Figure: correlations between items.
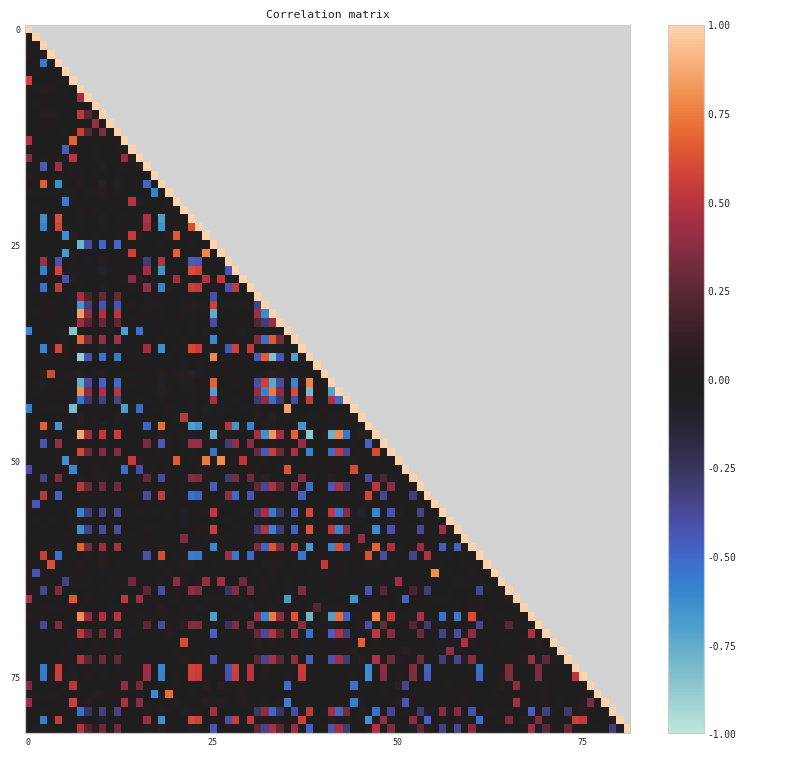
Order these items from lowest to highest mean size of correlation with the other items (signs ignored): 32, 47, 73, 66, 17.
17, 66, 73, 32, 47
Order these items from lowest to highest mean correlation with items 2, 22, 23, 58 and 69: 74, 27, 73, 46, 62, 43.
46, 27, 73, 62, 43, 74
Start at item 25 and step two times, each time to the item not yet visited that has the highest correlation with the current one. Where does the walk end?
41
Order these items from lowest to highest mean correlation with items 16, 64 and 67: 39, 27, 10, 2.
2, 27, 10, 39
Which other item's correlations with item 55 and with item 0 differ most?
63
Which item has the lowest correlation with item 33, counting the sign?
38
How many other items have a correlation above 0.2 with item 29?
6
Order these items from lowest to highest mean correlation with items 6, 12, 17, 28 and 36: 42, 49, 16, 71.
71, 16, 49, 42
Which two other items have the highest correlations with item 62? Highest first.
3, 40
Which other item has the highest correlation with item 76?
6
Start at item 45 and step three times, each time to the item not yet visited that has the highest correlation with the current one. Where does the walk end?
59
